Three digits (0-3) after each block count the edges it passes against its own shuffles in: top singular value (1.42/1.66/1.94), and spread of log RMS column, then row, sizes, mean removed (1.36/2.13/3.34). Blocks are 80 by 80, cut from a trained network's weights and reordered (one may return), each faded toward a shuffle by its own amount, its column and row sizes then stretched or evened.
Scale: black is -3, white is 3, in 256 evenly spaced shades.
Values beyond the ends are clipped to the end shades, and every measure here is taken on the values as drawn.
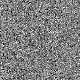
0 1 0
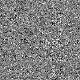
0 1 1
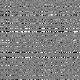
3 1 3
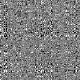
3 2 2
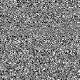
2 0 2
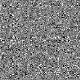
2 1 2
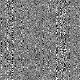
0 3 0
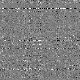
2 1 2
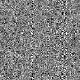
2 2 1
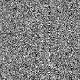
2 1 0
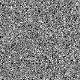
0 1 1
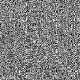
3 1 1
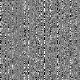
3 3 0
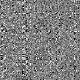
3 2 1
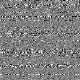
2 0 3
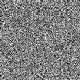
3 0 0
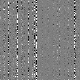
3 3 0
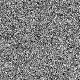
0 0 0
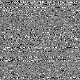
1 0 3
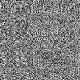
3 0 1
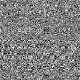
3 0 2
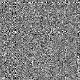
1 2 1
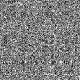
2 0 1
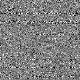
0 1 2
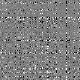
2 2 3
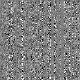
0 3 1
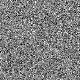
0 1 0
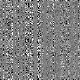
0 3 2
